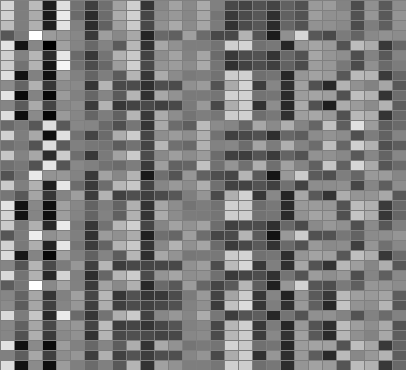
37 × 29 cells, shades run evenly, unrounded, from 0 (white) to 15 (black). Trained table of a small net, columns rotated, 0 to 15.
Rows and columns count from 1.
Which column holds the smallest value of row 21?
1
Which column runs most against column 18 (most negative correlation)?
9
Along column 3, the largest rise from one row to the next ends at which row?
5
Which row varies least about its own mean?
15
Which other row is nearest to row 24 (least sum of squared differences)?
4
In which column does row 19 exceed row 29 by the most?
22
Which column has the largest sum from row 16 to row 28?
11
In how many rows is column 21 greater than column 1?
30
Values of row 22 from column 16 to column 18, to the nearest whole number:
8 3 3
